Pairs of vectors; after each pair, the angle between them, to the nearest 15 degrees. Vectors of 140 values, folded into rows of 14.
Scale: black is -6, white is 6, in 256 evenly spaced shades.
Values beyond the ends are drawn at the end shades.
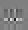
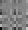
105 degrees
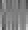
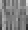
150 degrees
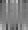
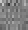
120 degrees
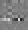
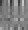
105 degrees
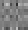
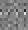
105 degrees
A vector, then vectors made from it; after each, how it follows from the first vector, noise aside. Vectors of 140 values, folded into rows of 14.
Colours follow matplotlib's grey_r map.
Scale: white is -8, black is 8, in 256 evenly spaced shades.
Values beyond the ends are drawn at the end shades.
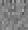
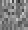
negated, scaled up.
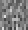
reversed, negated, scaled up.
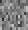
wrapped around, scaled up.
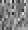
negated, scaled up.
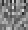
scaled up.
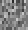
negated, scaled up.
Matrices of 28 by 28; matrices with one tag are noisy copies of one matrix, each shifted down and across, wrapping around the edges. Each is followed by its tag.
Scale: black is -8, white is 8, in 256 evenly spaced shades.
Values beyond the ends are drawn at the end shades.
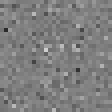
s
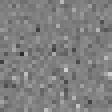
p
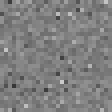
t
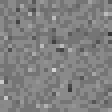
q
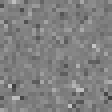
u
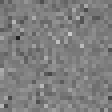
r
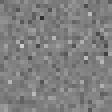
t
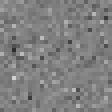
q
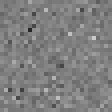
r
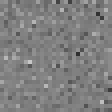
r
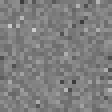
r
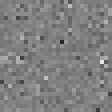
s
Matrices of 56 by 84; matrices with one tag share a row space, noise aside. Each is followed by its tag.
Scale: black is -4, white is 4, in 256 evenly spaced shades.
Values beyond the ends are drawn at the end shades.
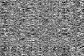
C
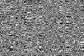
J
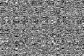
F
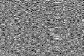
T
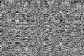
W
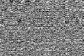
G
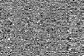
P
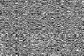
F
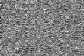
W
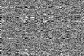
W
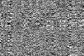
P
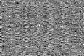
W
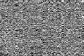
F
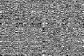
F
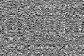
G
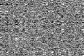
F
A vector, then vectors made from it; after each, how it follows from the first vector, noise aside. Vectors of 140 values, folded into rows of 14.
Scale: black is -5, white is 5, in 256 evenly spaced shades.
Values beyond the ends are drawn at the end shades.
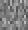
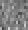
wrapped around, partly zeroed.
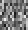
wrapped around, scaled up.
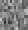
sign-scrambled.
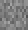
shrunk.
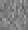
shrunk.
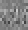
negated, partly zeroed.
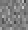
wrapped around, partly zeroed.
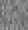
reversed, shrunk.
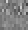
wrapped around, partly zeroed.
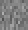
reversed, shrunk.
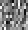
wrapped around, scaled up.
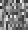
wrapped around, scaled up.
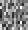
wrapped around, scaled up.
